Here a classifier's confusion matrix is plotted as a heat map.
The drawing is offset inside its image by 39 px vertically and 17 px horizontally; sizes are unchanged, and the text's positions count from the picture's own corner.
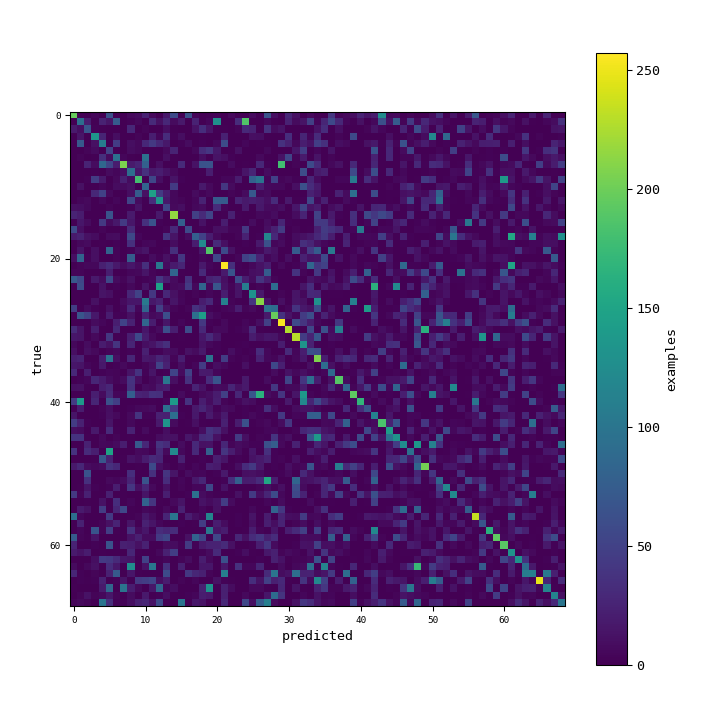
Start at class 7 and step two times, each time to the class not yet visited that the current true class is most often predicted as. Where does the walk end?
52
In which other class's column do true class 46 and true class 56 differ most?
48
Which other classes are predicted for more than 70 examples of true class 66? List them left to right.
5, 7, 12, 19, 47
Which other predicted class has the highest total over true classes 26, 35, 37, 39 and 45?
34
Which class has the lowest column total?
22
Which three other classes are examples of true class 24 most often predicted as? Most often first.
42, 12, 45
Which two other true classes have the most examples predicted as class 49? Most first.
30, 25
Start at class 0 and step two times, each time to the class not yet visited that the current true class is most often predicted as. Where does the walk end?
13
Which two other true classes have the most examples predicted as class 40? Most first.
16, 45
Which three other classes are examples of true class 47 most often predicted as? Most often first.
5, 14, 19
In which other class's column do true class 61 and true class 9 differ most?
60
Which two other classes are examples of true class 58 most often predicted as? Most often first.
42, 19
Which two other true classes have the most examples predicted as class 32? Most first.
39, 40
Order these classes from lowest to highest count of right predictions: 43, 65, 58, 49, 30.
58, 43, 49, 30, 65
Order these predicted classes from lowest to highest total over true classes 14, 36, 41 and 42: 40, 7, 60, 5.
7, 40, 5, 60
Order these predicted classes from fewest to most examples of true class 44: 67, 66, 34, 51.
51, 66, 34, 67
